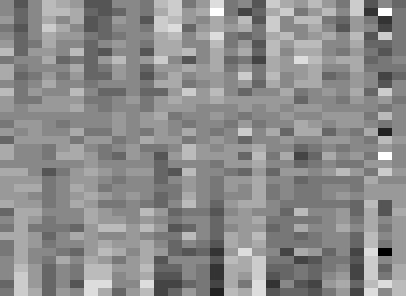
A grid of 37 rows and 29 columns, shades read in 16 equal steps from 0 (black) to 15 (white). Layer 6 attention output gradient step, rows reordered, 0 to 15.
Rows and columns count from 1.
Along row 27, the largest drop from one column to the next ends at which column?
28
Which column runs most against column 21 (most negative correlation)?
27
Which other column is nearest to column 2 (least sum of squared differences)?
7
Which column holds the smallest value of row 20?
22
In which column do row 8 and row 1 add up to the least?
19
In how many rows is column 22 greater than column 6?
9
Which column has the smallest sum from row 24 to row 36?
16
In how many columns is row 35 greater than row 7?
11
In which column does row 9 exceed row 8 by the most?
14
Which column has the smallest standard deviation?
10
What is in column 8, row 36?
13
